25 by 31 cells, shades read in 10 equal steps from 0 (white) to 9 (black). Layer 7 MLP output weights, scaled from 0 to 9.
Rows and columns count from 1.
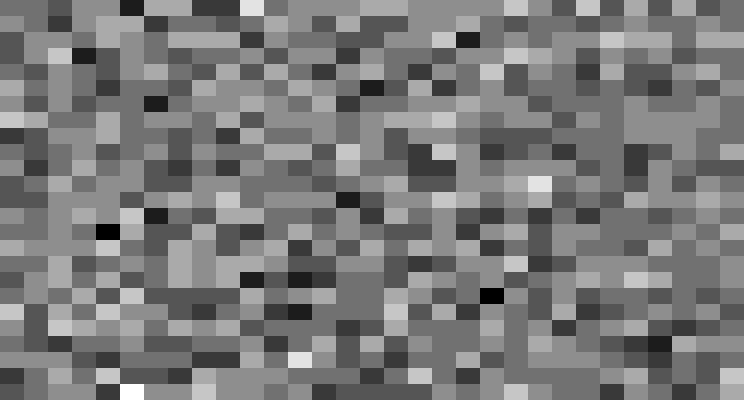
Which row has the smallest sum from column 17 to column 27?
1
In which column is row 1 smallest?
11
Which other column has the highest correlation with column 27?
8
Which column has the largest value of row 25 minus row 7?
14
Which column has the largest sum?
7
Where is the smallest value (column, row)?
6, 25
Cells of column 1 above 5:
8
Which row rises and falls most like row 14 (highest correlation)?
19
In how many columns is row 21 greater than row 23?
10
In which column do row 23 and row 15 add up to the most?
5
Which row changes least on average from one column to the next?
9
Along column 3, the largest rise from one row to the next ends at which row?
22
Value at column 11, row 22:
4
